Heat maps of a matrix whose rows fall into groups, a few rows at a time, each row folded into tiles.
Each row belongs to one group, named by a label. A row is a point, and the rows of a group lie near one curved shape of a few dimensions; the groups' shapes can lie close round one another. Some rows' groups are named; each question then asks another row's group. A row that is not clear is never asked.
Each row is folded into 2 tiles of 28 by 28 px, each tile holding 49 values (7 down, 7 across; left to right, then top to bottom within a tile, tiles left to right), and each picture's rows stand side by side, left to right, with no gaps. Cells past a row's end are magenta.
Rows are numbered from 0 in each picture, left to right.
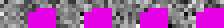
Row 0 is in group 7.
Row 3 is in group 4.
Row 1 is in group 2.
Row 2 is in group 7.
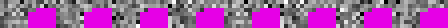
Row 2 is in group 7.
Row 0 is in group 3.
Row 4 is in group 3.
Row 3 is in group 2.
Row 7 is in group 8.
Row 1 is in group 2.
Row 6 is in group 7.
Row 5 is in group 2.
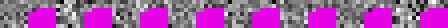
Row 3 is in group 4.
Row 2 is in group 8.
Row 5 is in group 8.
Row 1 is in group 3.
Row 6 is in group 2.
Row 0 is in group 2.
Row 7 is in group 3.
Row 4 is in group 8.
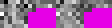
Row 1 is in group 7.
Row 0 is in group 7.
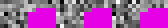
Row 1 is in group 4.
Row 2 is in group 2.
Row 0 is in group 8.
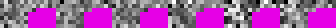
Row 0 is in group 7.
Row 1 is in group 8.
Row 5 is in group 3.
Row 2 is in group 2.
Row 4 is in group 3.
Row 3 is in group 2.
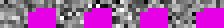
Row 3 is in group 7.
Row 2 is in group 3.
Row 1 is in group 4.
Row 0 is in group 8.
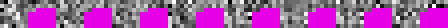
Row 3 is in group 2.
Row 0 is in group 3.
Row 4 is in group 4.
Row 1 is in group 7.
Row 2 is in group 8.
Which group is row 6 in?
4
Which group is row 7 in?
4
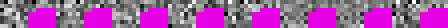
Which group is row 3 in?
4
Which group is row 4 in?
2
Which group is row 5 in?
7
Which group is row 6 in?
2
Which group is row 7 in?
2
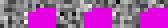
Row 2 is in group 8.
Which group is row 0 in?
8
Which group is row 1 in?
8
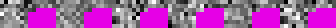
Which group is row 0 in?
7
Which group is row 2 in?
3
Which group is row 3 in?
4
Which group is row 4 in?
8
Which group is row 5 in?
3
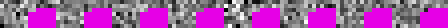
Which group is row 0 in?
4
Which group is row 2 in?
8
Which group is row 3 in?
4
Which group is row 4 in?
3
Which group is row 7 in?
2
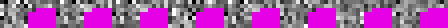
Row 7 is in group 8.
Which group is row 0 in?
7
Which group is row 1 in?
2
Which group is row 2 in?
2
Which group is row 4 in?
2
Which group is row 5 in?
7
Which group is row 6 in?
8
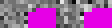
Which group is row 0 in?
2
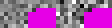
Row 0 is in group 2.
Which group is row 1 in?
7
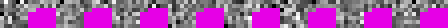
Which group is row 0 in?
2
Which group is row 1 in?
8
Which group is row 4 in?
4
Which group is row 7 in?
3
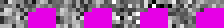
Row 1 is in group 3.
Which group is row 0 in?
3
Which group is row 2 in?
4
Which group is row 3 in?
2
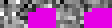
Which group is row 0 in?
7
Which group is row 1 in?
8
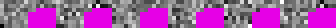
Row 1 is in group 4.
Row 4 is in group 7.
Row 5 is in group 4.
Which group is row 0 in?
4
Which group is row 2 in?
3
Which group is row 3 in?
8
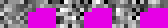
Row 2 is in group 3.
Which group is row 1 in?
3
